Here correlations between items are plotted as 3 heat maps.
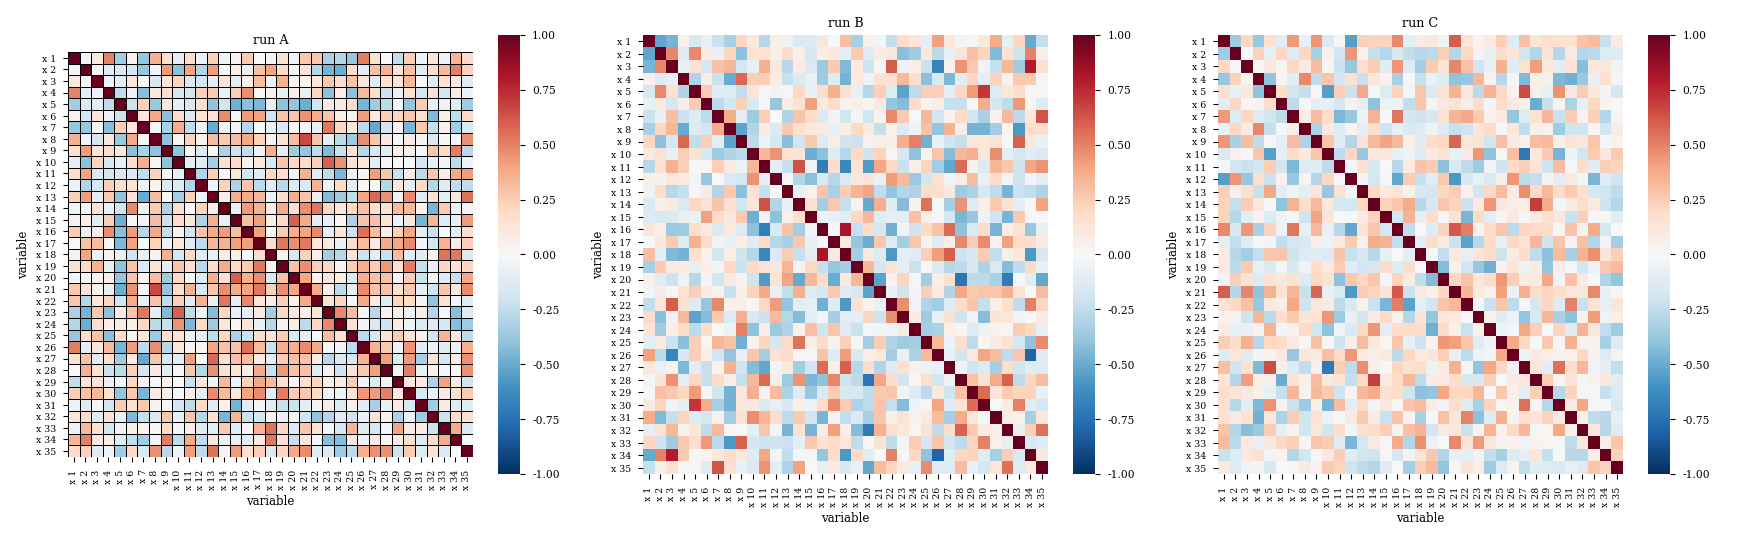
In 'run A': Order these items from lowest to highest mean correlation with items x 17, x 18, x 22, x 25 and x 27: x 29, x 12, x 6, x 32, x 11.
x 32, x 12, x 11, x 6, x 29
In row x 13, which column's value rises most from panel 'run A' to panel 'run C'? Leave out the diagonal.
x 5
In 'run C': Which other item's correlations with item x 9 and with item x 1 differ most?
x 10
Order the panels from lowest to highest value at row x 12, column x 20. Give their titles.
run A, run B, run C
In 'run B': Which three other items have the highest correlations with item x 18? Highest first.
x 16, x 27, x 26
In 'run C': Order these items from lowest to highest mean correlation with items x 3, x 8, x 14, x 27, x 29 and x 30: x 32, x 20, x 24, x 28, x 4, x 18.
x 18, x 4, x 32, x 20, x 24, x 28
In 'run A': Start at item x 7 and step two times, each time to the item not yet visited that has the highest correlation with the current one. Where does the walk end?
x 10
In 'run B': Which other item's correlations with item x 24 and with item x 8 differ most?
x 9
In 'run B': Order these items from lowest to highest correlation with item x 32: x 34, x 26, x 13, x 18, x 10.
x 13, x 26, x 10, x 18, x 34
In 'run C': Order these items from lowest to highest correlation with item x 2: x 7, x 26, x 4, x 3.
x 7, x 3, x 26, x 4
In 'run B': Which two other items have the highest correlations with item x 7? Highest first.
x 35, x 22
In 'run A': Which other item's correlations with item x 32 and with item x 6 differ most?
x 14
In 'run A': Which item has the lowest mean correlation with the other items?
x 5
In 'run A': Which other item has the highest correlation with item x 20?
x 15
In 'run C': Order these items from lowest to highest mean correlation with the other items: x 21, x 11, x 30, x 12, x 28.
x 12, x 11, x 30, x 28, x 21
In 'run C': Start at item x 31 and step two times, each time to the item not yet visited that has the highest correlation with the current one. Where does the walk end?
x 16
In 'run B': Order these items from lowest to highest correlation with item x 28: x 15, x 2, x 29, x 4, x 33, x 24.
x 15, x 33, x 4, x 24, x 2, x 29
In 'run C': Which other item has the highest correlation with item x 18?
x 33
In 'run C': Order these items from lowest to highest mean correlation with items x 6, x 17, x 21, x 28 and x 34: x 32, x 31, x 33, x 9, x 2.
x 2, x 31, x 32, x 33, x 9
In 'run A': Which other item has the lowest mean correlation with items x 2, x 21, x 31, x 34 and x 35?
x 24
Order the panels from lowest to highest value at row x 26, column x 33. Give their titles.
run A, run C, run B
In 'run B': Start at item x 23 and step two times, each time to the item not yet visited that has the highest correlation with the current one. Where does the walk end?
x 3
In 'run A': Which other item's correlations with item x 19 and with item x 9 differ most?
x 21
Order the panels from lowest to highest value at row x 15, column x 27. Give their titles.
run B, run C, run A
